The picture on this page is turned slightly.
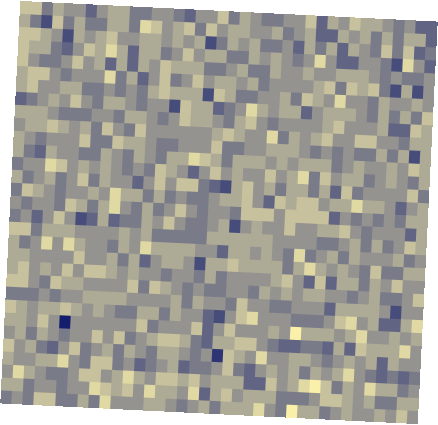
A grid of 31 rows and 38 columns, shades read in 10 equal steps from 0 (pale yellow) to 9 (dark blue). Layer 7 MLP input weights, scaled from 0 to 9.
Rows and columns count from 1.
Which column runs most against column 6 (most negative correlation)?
33
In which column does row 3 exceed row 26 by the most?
37
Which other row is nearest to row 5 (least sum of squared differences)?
22
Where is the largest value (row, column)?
25, 6
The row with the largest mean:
17
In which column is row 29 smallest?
29
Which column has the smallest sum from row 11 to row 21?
27
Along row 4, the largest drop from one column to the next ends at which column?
36
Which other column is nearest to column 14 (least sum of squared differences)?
31
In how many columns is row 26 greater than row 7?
15
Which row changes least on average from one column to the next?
18
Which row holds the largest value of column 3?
2
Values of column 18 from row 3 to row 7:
7 3 5 4 7
